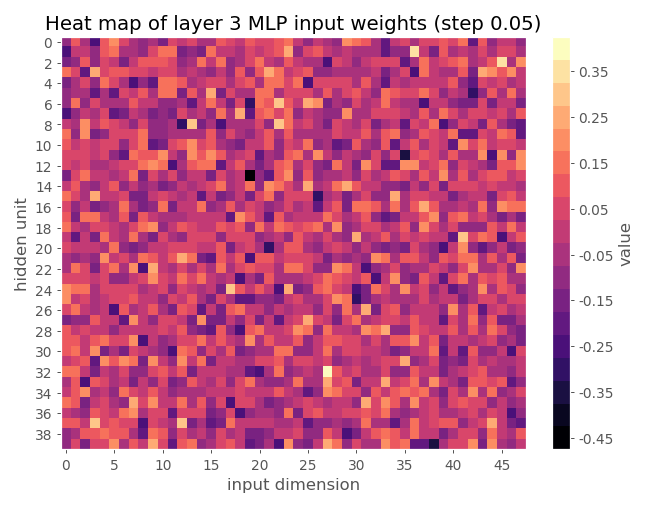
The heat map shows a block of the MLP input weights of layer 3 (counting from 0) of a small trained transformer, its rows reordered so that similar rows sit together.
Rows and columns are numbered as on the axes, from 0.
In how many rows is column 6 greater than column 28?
14
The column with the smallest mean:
39
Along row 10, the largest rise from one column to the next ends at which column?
41
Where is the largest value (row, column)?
32, 27
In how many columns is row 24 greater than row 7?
23
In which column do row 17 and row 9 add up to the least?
47
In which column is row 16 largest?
37
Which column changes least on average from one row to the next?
38
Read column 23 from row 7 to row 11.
0.15 0.15 0.1 0.05 0.1
